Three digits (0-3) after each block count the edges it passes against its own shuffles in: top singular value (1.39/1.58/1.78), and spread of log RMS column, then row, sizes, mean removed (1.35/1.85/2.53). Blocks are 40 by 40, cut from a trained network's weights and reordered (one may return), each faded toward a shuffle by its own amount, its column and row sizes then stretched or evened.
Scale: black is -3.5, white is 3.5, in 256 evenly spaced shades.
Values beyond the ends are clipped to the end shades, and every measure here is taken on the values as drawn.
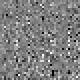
2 2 1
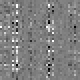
2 3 1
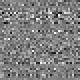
3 0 3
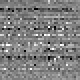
3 1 3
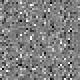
1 2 0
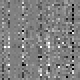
1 3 1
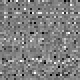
0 0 3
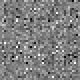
0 2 2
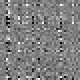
3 2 2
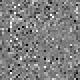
0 2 0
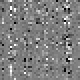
1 3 1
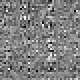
0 3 1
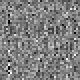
2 1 0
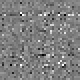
1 2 2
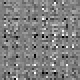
1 3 2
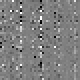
2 3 1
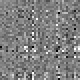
2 2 2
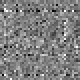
3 1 2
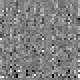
1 2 2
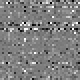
1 0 3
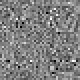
1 0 1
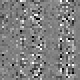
3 3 1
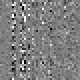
1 3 0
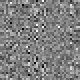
2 2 0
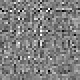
3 1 2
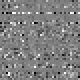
1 0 3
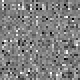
3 1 2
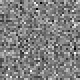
1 0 0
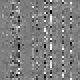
3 3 0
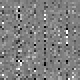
1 3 1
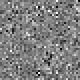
1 1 0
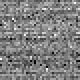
2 0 1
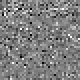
1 0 2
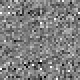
0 0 1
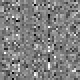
2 3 0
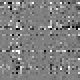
3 2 3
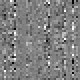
0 3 0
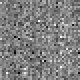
1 1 1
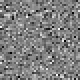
3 0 1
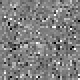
1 1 1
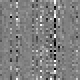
3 3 0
